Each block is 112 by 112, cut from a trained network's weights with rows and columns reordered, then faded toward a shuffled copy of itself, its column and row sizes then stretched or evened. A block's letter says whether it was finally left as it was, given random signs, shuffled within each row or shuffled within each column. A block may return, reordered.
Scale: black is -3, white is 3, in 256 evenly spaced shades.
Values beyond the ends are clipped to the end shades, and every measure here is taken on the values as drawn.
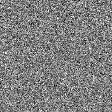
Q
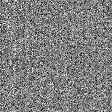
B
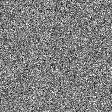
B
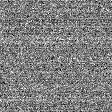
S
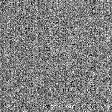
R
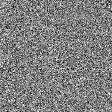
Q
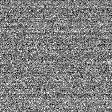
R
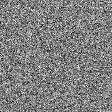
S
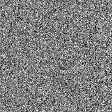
B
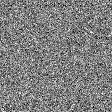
S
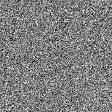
Q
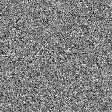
S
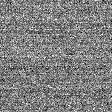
S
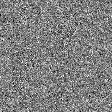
B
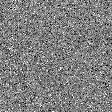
S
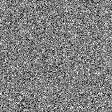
S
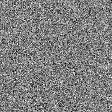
Q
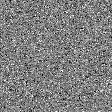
S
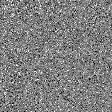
R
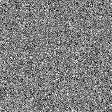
Q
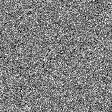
B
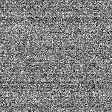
R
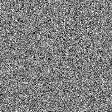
Q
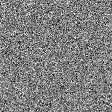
S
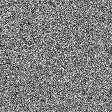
B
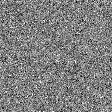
S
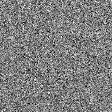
Q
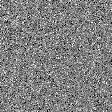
Q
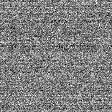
R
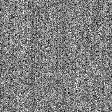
B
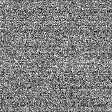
R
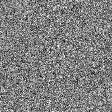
B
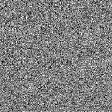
R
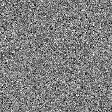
Q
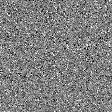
Q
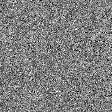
Q
